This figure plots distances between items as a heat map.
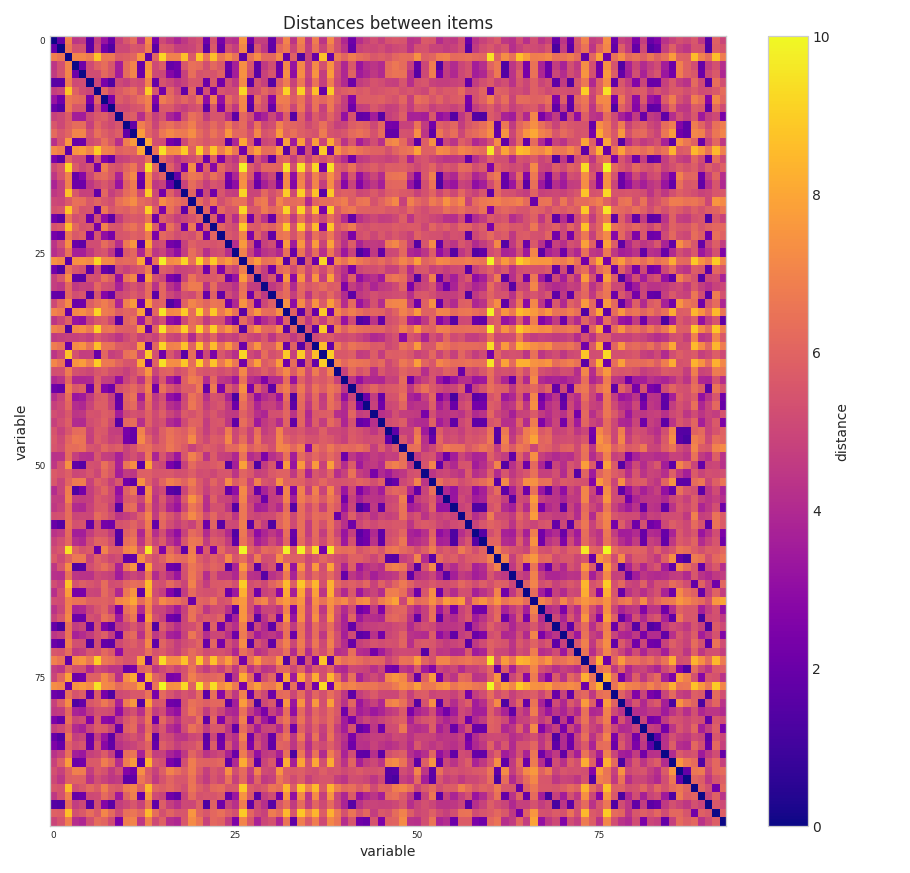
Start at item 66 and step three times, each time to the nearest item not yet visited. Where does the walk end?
48
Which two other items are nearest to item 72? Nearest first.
51, 44
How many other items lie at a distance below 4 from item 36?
8
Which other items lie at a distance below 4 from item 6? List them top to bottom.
15, 18, 20, 22, 37, 60
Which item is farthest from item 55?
66
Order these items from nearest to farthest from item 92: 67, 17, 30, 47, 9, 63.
9, 67, 17, 63, 30, 47
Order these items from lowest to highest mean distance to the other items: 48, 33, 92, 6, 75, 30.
33, 30, 92, 75, 6, 48
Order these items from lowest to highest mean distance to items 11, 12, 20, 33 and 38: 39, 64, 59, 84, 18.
84, 59, 18, 39, 64
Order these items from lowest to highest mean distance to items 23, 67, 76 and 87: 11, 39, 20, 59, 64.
59, 11, 39, 64, 20
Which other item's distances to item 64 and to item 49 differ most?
88
